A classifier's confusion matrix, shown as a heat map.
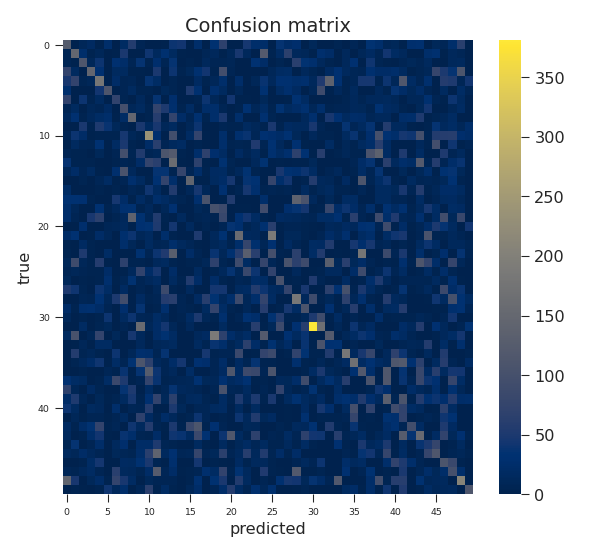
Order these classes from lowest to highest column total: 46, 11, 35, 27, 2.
2, 27, 35, 46, 11
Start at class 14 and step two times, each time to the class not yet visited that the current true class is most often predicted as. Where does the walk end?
11
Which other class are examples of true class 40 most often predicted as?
35
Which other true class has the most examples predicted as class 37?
12
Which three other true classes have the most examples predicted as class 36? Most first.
23, 15, 25
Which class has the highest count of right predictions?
10
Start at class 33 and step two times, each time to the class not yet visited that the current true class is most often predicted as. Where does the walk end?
30
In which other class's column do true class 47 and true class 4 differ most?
32
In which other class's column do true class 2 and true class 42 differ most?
16
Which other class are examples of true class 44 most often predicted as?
45
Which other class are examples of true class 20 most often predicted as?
39
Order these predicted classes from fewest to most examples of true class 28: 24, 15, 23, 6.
15, 23, 6, 24
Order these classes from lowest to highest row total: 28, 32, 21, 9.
9, 21, 32, 28
